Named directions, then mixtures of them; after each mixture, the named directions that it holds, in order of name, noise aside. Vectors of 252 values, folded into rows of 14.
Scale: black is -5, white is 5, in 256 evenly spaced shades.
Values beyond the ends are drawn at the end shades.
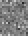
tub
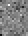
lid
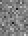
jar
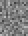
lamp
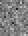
jar.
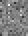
lamp, lid.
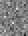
jar, lamp.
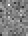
lamp, lid.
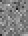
jar, lid.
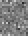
tub.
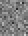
jar, tub.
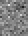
lid, tub.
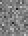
jar.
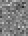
lid, tub.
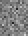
jar.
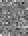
lamp, tub.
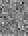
jar, tub.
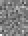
lamp, lid.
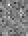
lamp, lid.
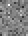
lamp, lid.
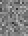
jar, lamp.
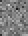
jar, lid.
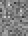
lamp, lid.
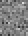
tub.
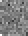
lid, tub.
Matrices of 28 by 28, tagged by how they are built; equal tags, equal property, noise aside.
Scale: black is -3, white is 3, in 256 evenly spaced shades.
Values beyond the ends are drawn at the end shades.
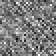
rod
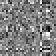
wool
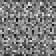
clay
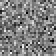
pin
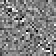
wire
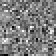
wool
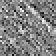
rod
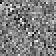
wire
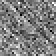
rod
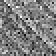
rod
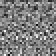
clay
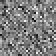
rod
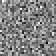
pin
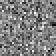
pin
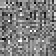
wool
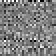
wool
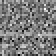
clay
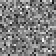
pin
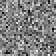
pin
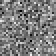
pin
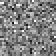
pin
